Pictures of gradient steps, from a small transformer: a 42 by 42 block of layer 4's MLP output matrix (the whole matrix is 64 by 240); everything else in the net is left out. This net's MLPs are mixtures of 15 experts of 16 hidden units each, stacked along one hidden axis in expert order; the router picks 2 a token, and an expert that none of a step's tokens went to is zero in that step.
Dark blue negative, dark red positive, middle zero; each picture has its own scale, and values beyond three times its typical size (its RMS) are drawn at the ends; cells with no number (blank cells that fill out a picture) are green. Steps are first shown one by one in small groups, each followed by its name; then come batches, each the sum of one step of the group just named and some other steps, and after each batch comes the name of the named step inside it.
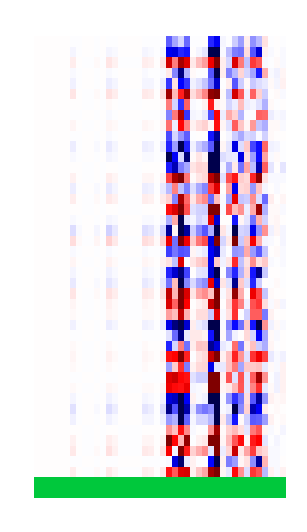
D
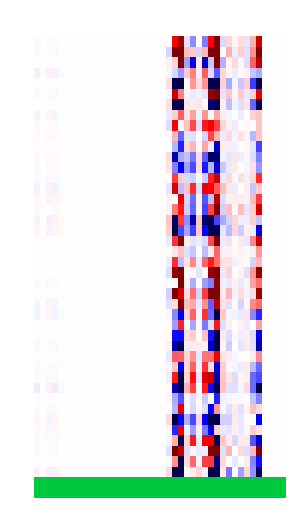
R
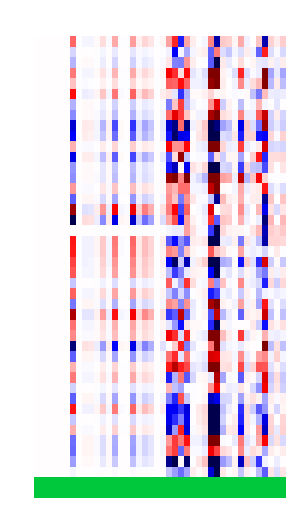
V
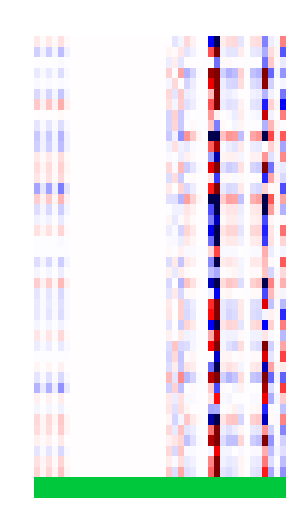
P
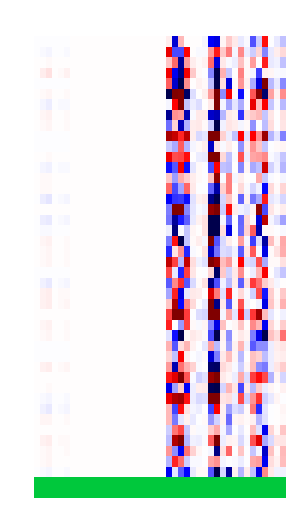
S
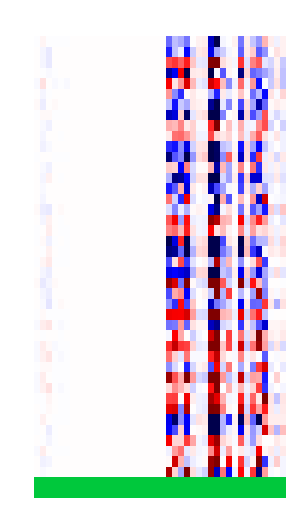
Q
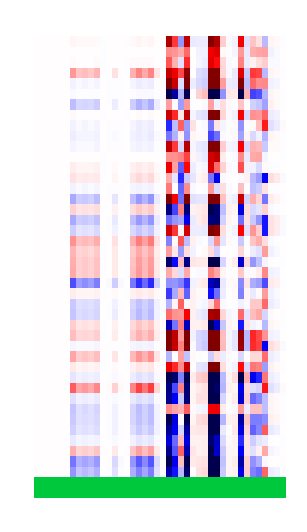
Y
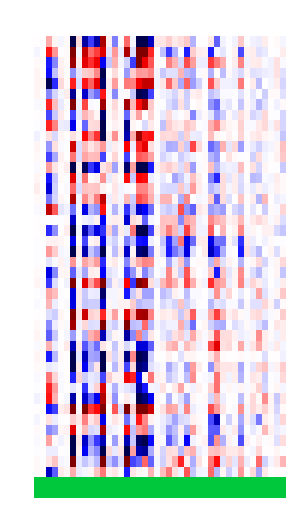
Q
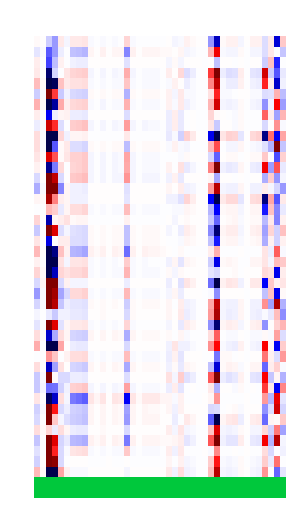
P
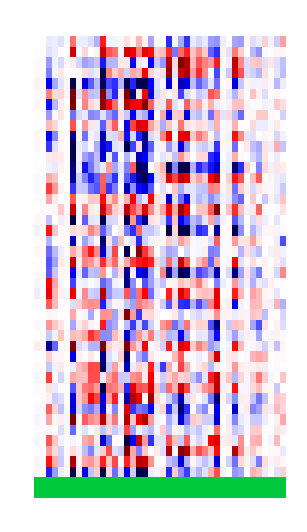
D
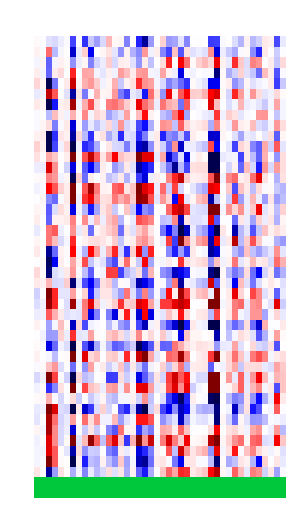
D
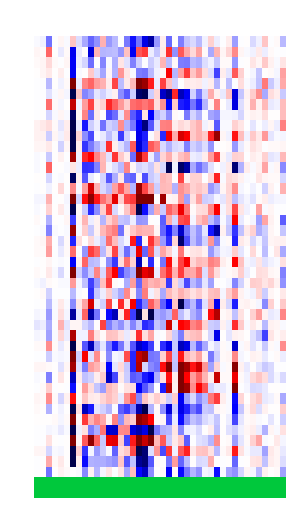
S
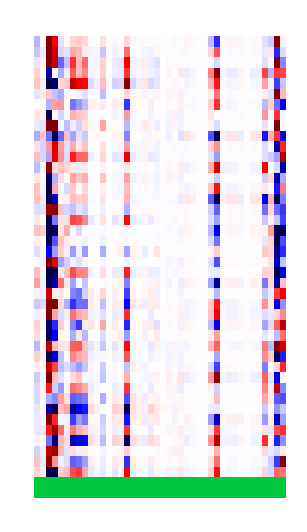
P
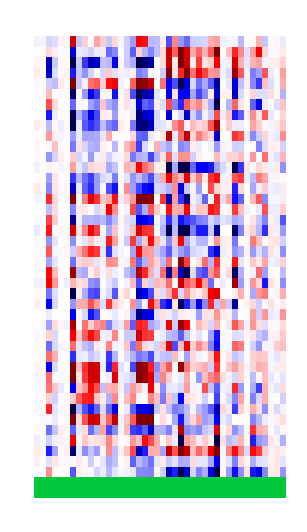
R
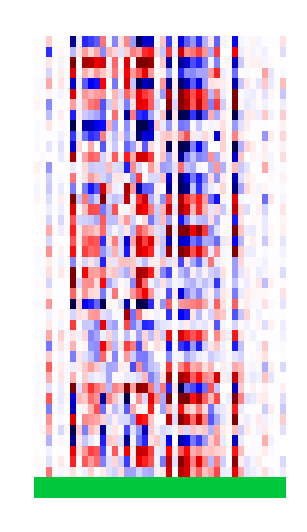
P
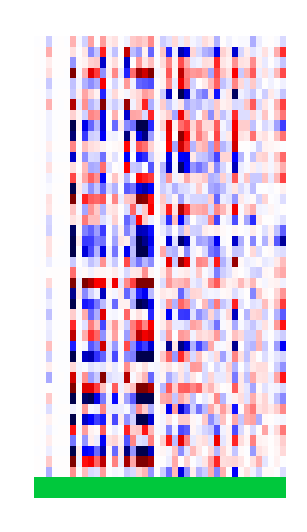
Q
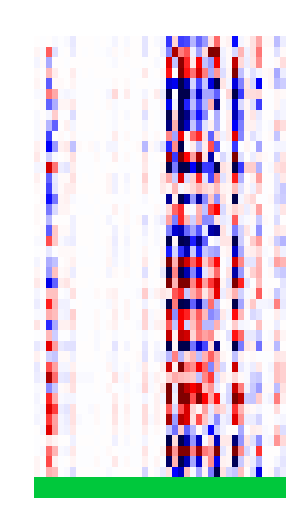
R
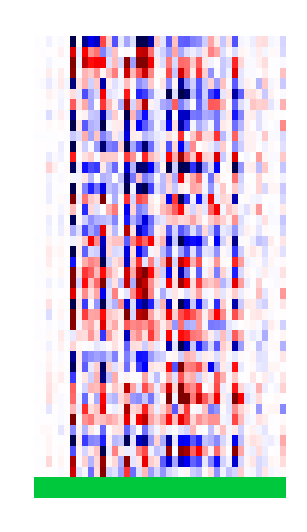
S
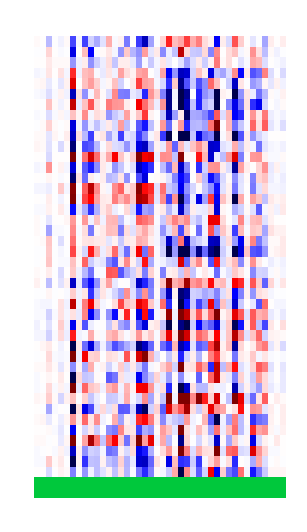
Q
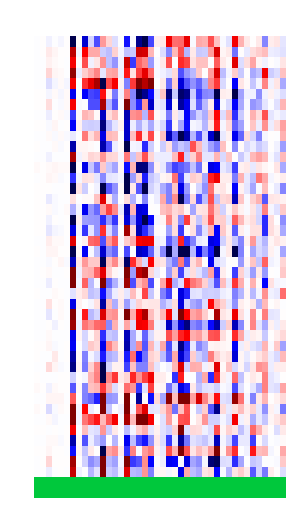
V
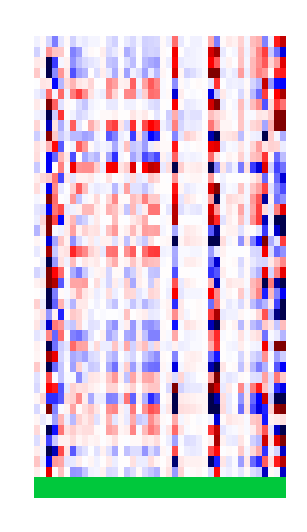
P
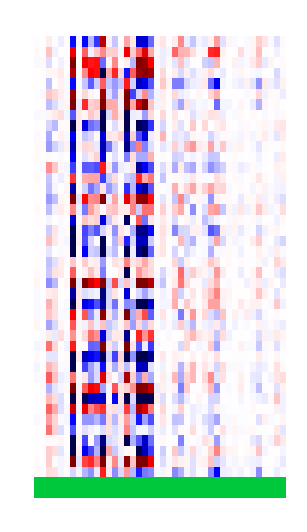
R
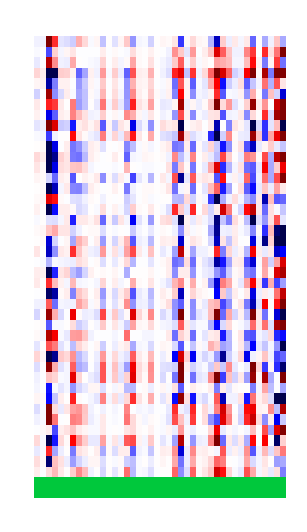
P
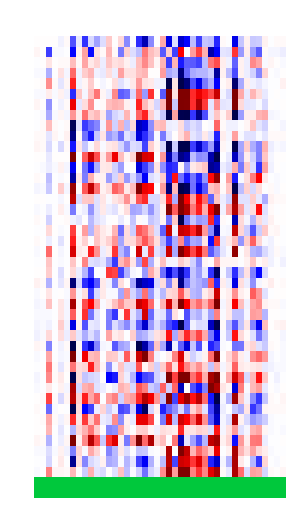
D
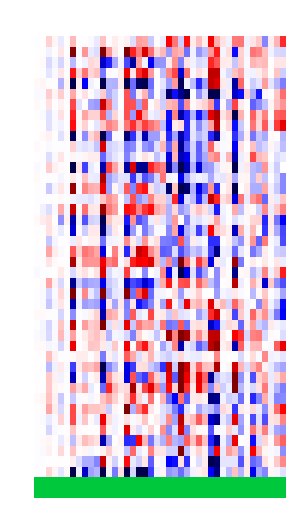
Y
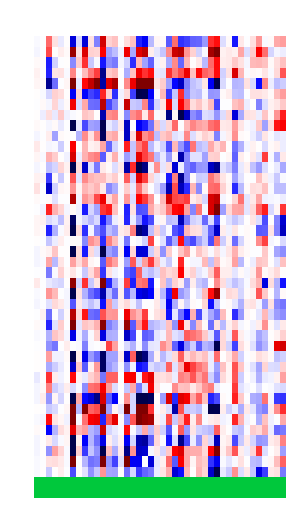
R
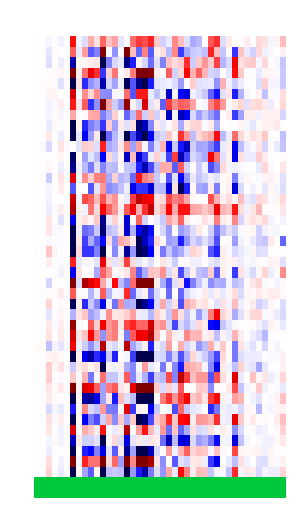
S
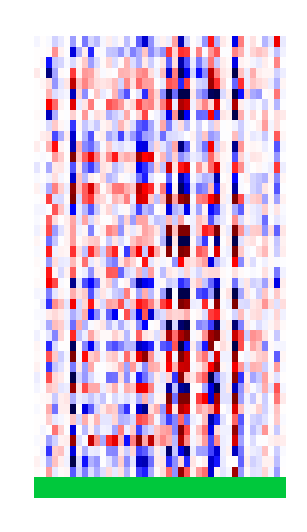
Y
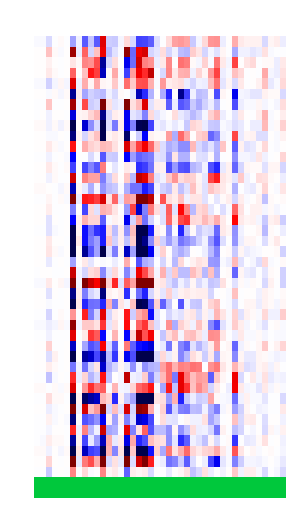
V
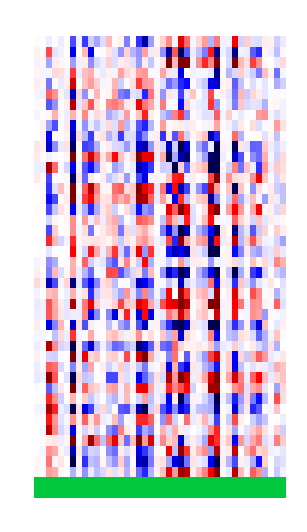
D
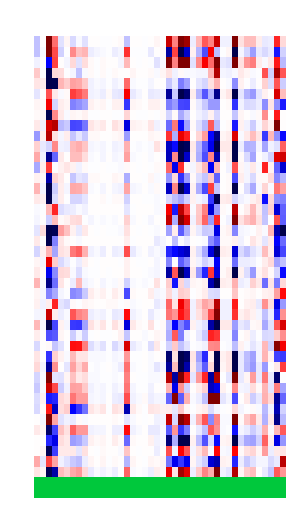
P
